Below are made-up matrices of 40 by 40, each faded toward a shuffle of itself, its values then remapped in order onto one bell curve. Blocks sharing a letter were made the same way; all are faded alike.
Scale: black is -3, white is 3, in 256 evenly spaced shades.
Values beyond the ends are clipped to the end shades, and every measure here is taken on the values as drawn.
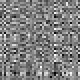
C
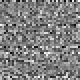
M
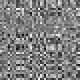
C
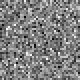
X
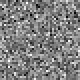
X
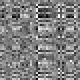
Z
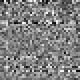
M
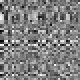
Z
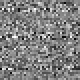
M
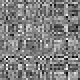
C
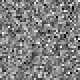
X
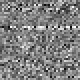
M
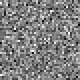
X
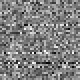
M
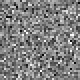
X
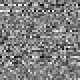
M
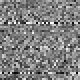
M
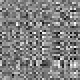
C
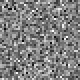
X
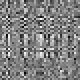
C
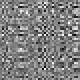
C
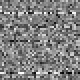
M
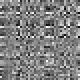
C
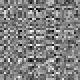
C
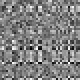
Z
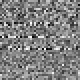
M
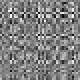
Z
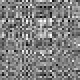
C
